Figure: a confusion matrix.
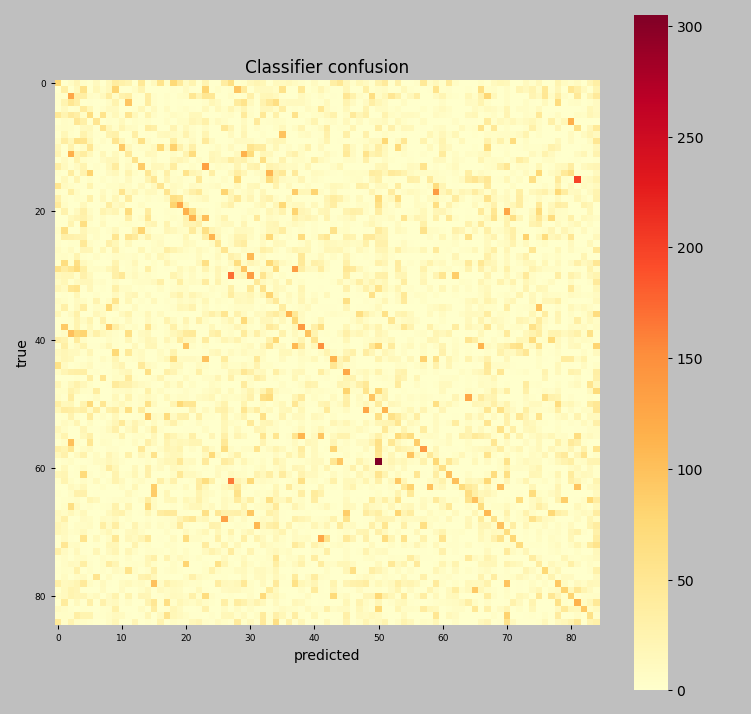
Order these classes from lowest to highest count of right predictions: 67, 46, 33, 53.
46, 53, 33, 67
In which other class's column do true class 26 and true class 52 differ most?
14
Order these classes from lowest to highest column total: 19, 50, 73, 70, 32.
73, 19, 32, 70, 50
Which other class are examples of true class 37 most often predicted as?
29
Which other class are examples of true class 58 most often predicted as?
55
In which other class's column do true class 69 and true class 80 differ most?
31
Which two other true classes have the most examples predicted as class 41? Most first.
71, 55
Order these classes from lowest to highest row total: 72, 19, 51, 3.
72, 3, 19, 51
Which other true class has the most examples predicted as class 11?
3
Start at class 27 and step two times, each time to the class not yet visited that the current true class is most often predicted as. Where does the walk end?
62
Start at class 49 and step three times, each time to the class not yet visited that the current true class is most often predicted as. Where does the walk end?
81
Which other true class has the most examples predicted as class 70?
20
